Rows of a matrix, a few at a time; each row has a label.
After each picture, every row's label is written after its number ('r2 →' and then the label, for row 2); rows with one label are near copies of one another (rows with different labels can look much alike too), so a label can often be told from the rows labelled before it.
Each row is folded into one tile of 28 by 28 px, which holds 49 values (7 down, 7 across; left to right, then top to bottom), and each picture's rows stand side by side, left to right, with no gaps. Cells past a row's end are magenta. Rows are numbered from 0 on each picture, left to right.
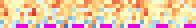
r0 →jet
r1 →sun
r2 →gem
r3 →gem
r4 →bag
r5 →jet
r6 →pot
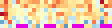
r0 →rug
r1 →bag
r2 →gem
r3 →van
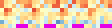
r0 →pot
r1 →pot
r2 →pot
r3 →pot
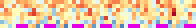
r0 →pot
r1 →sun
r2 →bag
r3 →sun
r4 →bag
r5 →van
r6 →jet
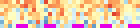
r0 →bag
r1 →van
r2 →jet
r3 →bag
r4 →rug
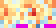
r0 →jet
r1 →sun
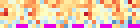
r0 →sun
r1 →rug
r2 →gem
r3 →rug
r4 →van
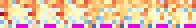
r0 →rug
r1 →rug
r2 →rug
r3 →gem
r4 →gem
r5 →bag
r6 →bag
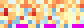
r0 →sun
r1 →sun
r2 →bag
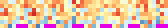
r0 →sun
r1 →sun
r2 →van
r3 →gem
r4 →sun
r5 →van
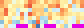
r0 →jet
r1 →gem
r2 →pot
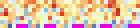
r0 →sun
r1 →bag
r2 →sun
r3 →bag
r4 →jet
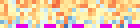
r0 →van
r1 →bag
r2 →gem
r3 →pot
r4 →gem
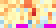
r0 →bag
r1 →jet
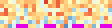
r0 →sun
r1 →van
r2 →gem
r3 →sun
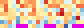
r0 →van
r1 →van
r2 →sun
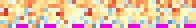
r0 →sun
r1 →gem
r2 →rug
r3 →sun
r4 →pot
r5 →van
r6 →pot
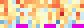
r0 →van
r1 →bag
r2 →jet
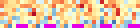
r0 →gem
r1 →sun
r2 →bag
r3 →van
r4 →jet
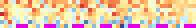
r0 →rug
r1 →pot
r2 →bag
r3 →pot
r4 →gem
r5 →van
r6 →gem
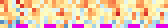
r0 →van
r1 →pot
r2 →sun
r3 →pot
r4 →jet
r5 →jet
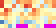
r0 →pot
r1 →pot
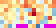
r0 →bag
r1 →sun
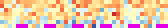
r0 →pot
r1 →gem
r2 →van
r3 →gem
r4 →rug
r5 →gem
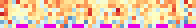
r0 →rug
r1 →van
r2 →gem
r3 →jet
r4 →sun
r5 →bag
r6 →van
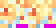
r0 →sun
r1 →sun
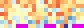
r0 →rug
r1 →van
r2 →gem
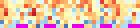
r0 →jet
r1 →sun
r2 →bag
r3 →van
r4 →jet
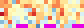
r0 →rug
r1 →sun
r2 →jet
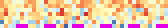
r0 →jet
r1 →van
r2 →sun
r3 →rug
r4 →bag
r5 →sun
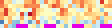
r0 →jet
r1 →rug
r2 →pot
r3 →van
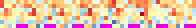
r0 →pot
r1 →sun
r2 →sun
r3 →sun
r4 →pot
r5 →rug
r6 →sun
